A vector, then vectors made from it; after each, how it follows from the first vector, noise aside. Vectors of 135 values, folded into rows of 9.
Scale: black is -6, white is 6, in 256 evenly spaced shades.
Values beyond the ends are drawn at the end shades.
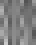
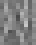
wrapped around.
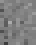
negated, partly zeroed.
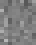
partly zeroed.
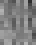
reversed, negated.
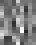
wrapped around, scaled up.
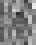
wrapped around, scaled up.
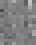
reversed, partly zeroed.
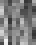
scaled up.
